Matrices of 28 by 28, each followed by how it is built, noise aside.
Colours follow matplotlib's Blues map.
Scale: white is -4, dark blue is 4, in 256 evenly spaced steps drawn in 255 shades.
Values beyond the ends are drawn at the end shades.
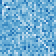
diagonal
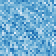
Toeplitz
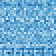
repeating columns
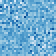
block diagonal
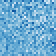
upper triangular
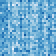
blocks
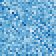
diagonal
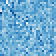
block diagonal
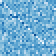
diagonal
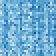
blocks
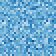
repeating columns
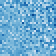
upper triangular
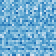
repeating columns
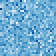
block diagonal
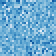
block diagonal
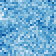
smooth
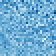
upper triangular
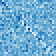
diagonal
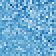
upper triangular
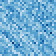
Toeplitz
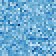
block diagonal
